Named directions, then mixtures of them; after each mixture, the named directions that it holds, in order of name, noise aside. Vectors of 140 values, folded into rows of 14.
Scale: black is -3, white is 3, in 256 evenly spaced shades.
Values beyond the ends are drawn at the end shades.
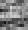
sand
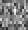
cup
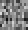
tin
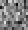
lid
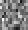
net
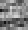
sand.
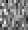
cup, lid, tin.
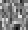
cup, net.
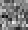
net, sand, tin.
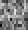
cup, sand, tin.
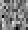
net, tin.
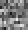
lid, net, sand.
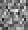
cup, net.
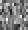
cup, net, tin.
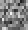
cup, net, sand.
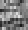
net, sand.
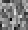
cup, net, tin.
